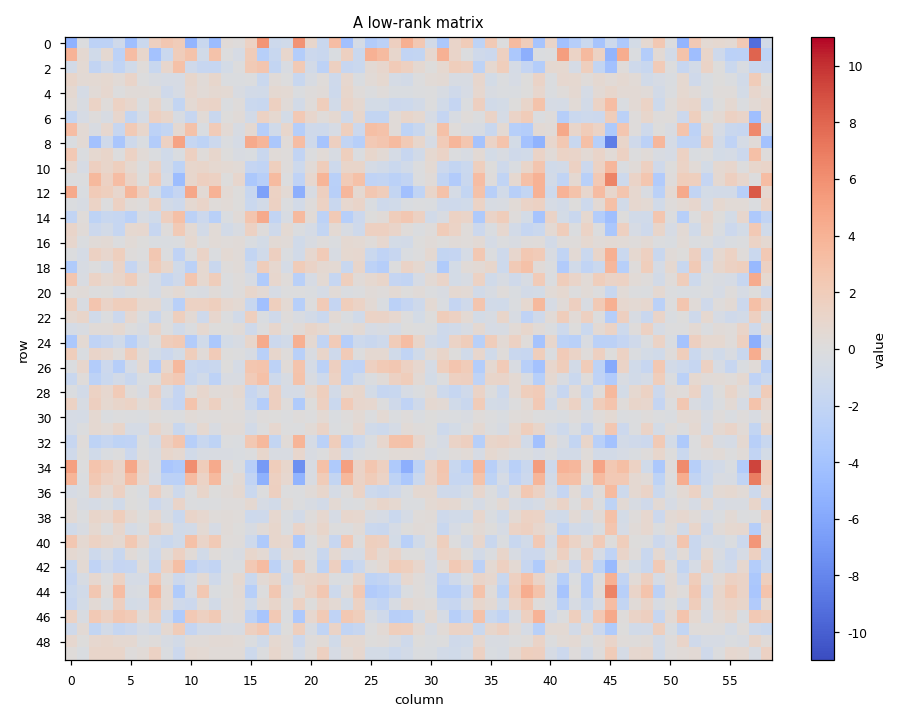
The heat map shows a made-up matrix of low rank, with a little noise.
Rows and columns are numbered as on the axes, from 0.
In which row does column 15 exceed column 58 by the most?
8
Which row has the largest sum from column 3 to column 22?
44
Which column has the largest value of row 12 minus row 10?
57
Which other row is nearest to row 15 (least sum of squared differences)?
22
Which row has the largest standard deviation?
34
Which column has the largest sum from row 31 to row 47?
45
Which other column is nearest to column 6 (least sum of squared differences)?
18
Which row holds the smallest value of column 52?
1
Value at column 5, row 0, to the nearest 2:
-4
